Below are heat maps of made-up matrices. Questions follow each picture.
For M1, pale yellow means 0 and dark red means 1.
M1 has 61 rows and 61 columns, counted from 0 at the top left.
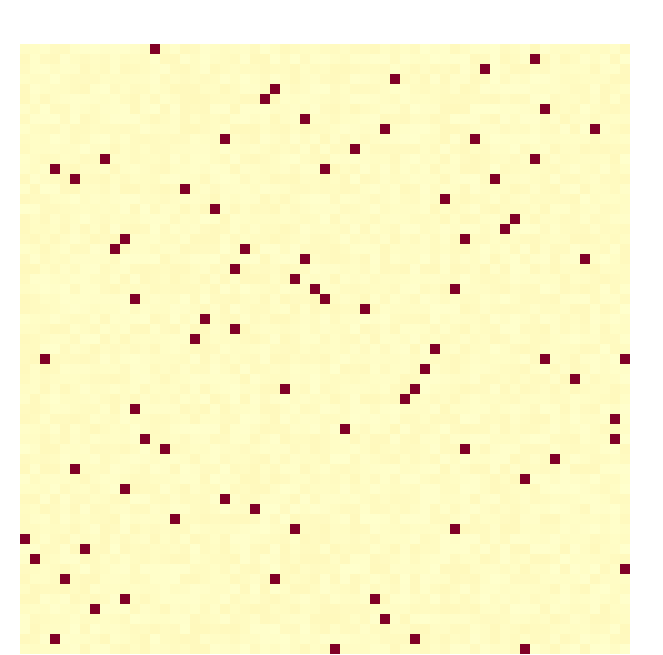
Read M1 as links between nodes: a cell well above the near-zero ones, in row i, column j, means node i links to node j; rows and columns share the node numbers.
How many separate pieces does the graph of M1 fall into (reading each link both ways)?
6
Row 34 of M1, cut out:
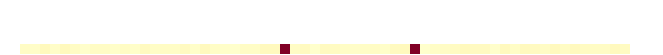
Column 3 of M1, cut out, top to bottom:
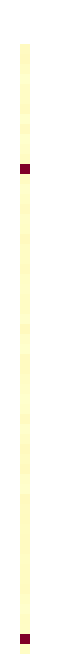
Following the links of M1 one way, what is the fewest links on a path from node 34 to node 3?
3
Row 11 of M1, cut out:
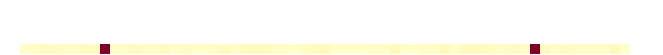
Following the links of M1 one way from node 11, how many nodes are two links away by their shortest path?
3
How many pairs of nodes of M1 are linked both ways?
6
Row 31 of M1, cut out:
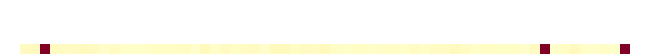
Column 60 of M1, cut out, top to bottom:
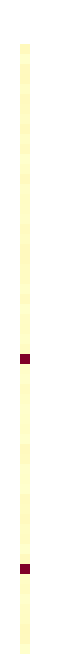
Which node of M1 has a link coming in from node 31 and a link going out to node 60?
node 52
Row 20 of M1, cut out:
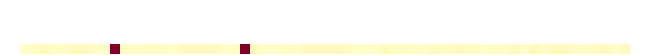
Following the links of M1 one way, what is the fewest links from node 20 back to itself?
2
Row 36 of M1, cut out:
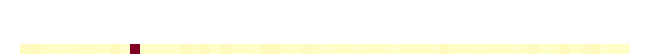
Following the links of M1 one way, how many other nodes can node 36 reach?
5
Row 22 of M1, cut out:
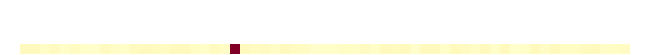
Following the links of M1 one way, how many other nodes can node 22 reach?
4
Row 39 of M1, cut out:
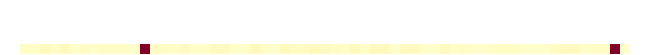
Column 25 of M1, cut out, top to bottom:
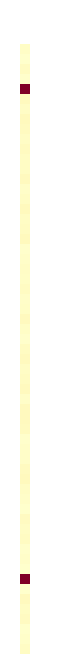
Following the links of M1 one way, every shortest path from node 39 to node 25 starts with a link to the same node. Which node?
node 12
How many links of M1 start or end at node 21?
4
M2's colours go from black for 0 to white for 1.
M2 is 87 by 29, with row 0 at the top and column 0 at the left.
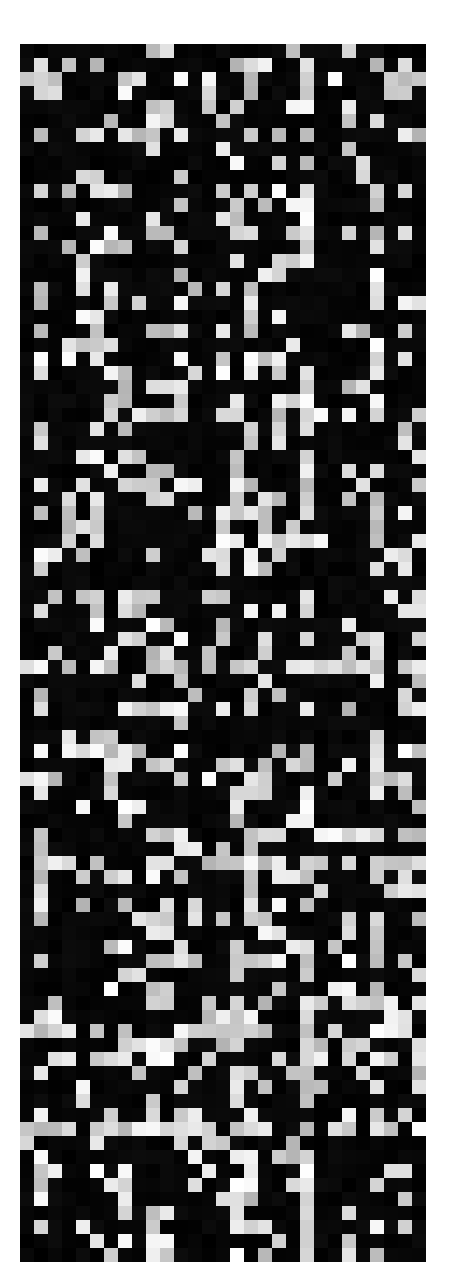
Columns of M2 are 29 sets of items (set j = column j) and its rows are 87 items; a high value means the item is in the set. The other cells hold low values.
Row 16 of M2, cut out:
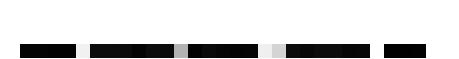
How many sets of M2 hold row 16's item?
5
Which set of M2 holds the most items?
20
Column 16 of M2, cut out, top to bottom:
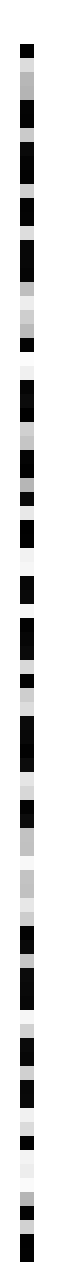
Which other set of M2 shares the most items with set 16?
1
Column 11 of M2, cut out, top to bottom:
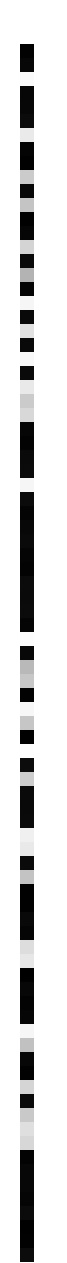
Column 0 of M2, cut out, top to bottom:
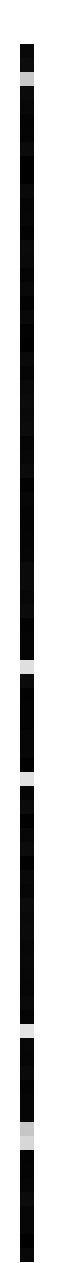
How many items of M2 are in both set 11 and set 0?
6
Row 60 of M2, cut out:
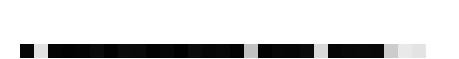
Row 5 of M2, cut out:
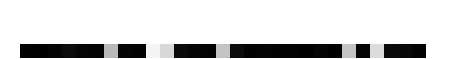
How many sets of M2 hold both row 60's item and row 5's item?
0
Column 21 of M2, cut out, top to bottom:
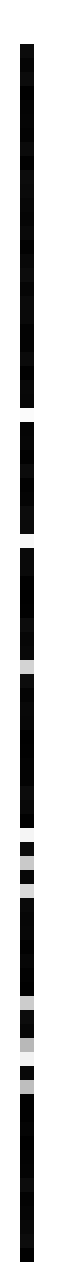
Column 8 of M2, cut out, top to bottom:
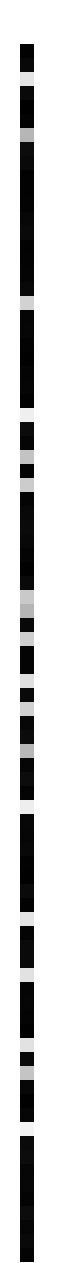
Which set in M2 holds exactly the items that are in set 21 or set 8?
28
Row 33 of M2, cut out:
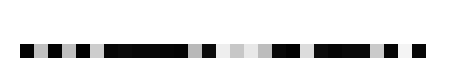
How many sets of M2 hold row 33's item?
11
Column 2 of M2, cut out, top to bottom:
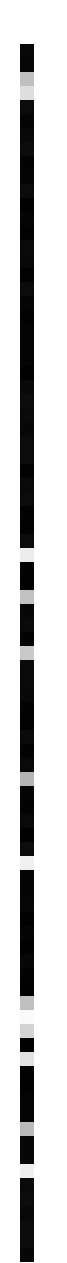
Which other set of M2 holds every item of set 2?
13
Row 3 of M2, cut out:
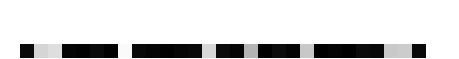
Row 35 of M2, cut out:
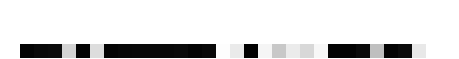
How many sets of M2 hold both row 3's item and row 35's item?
1
